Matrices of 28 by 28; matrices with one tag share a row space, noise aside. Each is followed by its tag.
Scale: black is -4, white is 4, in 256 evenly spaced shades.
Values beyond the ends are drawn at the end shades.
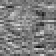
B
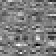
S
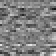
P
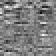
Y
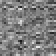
S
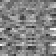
P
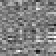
S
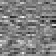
P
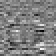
B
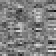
S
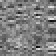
S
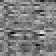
B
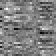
Y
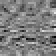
P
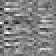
Y
